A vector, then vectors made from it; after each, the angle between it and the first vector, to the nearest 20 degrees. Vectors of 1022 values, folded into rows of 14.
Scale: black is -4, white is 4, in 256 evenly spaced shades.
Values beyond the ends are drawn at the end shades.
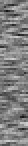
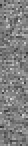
120 degrees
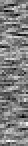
20 degrees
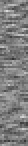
160 degrees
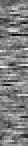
60 degrees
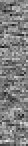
40 degrees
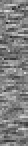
160 degrees
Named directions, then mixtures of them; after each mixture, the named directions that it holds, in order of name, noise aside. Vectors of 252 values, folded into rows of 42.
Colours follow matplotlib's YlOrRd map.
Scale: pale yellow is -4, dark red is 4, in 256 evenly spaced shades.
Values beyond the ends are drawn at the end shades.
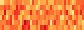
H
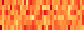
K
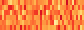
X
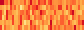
H, K.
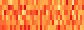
H, X.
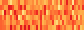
H, X.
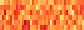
H.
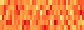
H, X.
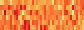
H, X.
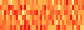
H, X.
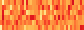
K, X.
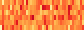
K.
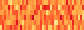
K, X.
